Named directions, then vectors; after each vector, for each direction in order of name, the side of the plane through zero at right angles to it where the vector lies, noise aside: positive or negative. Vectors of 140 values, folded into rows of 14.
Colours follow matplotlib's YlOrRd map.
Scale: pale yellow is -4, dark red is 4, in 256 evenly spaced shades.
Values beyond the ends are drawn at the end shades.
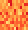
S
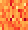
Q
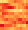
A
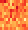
negative, negative, negative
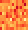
negative, negative, positive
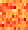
positive, positive, negative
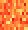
positive, negative, positive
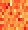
positive, negative, negative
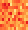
positive, negative, negative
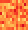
negative, negative, positive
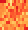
negative, negative, negative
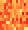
positive, negative, positive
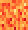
positive, positive, negative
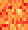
positive, negative, positive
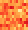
positive, negative, positive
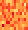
positive, positive, negative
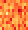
negative, positive, negative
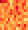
negative, negative, negative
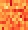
negative, positive, positive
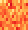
positive, positive, positive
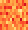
positive, negative, positive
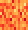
positive, positive, negative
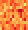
negative, positive, negative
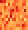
negative, negative, negative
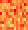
negative, negative, positive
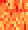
negative, negative, negative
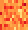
positive, negative, positive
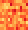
negative, positive, positive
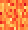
negative, negative, positive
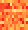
positive, negative, negative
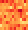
negative, positive, negative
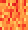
negative, negative, negative
